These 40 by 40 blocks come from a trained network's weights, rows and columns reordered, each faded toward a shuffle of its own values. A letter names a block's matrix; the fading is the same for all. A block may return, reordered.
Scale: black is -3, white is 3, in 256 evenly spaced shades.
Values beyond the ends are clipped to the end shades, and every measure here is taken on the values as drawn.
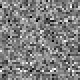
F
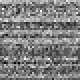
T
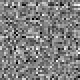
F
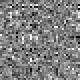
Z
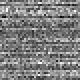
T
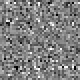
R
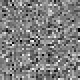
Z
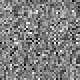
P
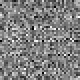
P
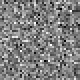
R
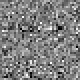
Z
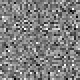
F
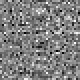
Z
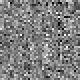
F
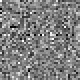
P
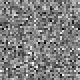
R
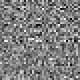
P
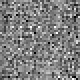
R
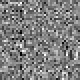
F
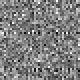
P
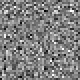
F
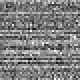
T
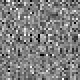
Z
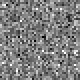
R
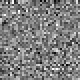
F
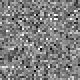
R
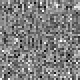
F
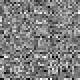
P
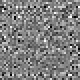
F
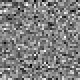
P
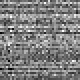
T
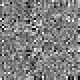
Z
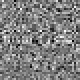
P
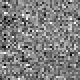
F
